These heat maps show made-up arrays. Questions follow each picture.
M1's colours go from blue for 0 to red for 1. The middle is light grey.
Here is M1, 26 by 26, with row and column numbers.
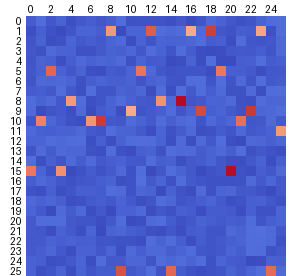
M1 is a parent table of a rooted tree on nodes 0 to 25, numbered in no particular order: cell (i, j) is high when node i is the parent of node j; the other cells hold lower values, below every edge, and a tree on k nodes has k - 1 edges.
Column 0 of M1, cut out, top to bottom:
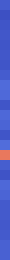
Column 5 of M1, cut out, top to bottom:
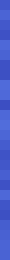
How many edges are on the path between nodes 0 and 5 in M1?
8
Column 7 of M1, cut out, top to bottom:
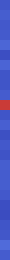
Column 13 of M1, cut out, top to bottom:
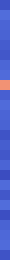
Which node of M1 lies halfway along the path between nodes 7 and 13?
1
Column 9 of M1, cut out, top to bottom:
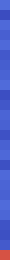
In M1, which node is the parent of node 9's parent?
11
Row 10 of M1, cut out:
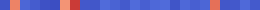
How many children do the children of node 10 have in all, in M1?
5
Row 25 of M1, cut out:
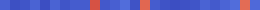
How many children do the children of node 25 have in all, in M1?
3
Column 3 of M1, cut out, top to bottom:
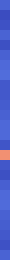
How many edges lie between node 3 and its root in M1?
8
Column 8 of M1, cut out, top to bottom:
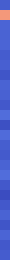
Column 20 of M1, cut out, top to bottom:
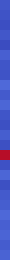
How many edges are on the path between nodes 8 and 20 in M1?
2
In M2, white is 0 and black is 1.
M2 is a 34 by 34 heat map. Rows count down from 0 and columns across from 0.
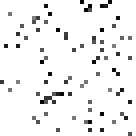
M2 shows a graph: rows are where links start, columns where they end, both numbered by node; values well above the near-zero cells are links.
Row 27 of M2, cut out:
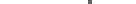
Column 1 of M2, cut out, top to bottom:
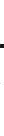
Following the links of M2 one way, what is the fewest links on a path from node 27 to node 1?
5
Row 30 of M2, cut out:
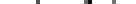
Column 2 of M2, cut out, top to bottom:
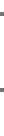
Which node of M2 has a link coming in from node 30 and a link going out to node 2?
node 22
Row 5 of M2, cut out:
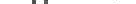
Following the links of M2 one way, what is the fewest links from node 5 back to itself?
5
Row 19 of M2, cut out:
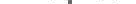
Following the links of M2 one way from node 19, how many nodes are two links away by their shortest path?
1
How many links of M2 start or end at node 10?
5
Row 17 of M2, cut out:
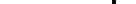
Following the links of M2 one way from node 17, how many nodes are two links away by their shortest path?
3
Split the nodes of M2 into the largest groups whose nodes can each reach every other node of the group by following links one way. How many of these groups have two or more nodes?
1
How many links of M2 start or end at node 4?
6
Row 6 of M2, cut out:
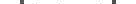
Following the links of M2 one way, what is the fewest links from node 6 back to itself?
4
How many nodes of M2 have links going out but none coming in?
4
